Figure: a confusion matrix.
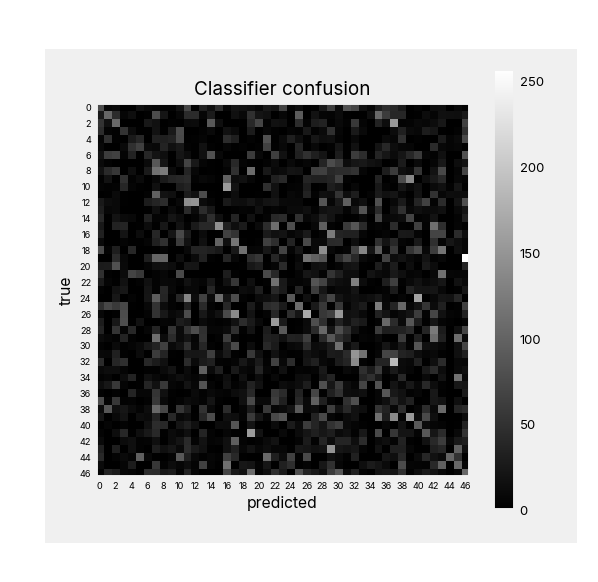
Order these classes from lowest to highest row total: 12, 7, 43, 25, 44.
7, 43, 44, 12, 25
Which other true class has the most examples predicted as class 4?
21
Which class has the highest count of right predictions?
26
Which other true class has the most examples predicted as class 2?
20
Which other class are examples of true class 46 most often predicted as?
19
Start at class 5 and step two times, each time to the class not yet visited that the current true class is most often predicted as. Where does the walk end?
43
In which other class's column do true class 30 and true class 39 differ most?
37
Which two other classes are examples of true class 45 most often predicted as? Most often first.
16, 43
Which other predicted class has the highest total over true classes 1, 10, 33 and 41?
35
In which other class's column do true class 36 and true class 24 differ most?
40
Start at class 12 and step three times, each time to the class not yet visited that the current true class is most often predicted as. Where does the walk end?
29
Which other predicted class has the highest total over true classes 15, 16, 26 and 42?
17
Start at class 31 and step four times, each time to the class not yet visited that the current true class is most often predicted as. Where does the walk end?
22
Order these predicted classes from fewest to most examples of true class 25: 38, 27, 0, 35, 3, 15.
15, 27, 0, 3, 38, 35
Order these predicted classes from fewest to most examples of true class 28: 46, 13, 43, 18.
18, 43, 13, 46
